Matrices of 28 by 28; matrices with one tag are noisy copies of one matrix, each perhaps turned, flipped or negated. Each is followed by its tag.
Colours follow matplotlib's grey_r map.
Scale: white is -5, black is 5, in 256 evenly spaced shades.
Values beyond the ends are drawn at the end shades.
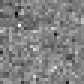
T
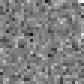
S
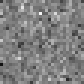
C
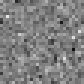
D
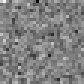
S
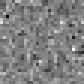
D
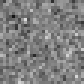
T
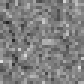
C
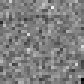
S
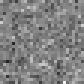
C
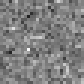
T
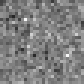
T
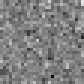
S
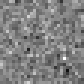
T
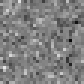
C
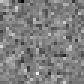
D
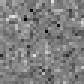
T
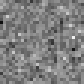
D
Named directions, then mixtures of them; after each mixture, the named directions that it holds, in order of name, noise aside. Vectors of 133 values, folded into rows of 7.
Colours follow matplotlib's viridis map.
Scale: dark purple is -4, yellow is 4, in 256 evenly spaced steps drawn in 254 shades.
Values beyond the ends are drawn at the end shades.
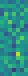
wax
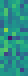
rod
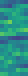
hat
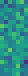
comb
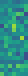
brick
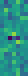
comb, hat, rod.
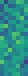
comb.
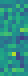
hat, wax.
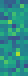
hat, wax.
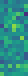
brick.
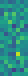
wax.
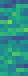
hat.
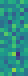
wax.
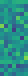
brick.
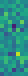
brick, wax.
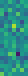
brick, wax.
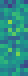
comb, hat, wax.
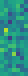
brick, rod, wax.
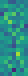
wax.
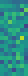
brick, wax.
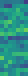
hat.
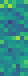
brick, comb, hat.
